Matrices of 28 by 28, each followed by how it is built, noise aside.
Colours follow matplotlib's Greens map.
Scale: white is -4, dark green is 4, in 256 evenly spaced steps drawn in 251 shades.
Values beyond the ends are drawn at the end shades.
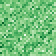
Hankel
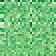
low rank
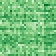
blocks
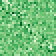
banded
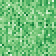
low rank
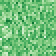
blocks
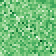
diagonal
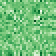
low rank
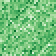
Hankel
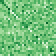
diagonal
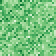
Hankel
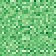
low rank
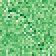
banded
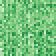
blocks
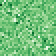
banded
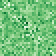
banded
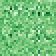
low rank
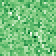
banded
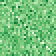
diagonal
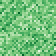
Hankel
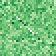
diagonal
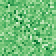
banded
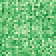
blocks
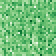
blocks
